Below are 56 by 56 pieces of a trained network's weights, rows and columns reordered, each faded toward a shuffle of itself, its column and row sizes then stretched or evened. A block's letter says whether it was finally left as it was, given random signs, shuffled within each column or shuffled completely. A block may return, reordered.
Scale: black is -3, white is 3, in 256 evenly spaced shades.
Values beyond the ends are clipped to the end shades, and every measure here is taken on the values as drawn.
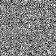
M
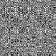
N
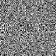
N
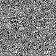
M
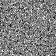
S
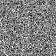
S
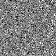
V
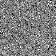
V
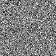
V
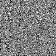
V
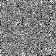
M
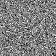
S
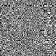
N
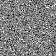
S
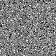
S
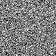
S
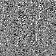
M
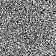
S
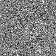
V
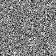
V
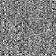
N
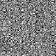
N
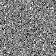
V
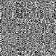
N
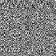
N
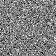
S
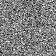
S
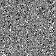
V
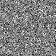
S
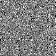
M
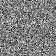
S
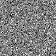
V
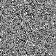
V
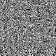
M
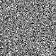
V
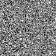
V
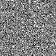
V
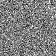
S
